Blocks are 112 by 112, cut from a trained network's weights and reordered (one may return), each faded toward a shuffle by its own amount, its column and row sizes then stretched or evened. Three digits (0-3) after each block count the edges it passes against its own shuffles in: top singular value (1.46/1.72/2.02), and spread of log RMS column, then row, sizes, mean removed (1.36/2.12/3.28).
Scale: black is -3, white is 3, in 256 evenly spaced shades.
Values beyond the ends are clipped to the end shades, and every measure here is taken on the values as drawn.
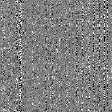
2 3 0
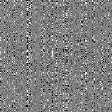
3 3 1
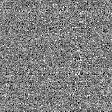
0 1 1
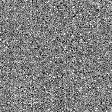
0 0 1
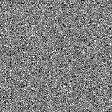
2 1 0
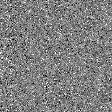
0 1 0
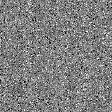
0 1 0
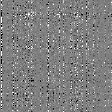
2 3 1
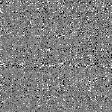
0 2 2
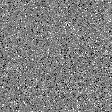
1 1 0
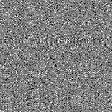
3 0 1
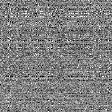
3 1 2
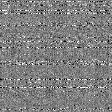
2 0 3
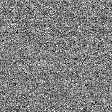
0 0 1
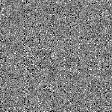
1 2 1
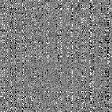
3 3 2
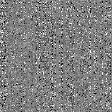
0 3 1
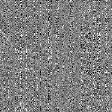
0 3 1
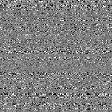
3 0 3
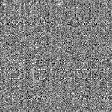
2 0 2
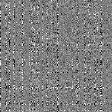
0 3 2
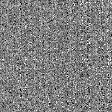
1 2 0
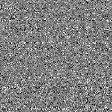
2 1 2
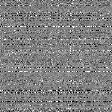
3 1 3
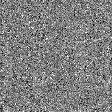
0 1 0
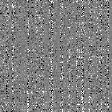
1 3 2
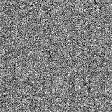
1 0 0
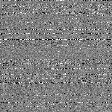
1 0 3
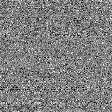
1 0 2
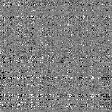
1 2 3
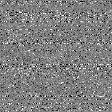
1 0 3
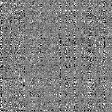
2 3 2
